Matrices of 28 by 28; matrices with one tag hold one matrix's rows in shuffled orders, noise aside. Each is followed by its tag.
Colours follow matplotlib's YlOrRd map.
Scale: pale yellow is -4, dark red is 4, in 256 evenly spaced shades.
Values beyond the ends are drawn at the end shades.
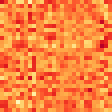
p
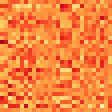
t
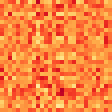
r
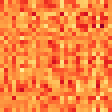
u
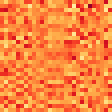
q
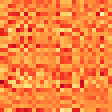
t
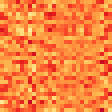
p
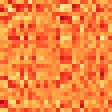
t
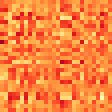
t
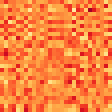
q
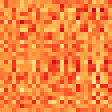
u
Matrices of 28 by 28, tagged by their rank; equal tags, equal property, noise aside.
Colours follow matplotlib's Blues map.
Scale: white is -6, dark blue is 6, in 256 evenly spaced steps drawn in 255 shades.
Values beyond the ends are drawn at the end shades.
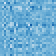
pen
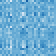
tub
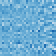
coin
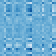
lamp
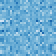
coin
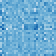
coin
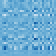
tub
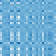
lamp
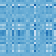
lamp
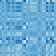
tub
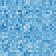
coin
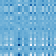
lamp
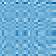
tub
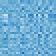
pen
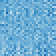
coin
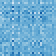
pen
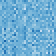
coin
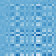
lamp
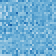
coin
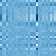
lamp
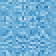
pen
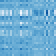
lamp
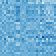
pen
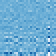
tub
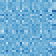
pen
